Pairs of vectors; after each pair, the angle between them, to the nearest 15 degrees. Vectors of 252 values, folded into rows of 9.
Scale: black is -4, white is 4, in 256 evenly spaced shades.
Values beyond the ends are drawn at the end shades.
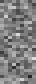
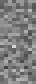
75 degrees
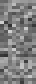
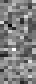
30 degrees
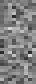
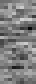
60 degrees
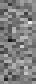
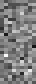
60 degrees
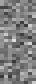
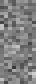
90 degrees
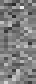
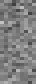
30 degrees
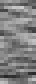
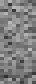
60 degrees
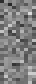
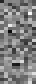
30 degrees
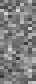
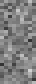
30 degrees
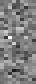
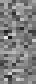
135 degrees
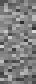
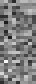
120 degrees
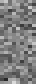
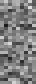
30 degrees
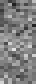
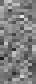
120 degrees
